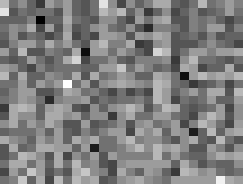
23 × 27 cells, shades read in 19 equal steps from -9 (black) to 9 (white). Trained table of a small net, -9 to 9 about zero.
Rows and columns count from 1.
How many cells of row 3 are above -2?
12
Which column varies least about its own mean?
19
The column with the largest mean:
18
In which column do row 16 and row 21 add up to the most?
2
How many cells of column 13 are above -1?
12
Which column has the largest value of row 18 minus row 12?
15
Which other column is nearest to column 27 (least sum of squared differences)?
24
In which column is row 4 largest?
4
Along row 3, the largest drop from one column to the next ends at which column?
5
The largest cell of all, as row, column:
11, 8
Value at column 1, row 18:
3
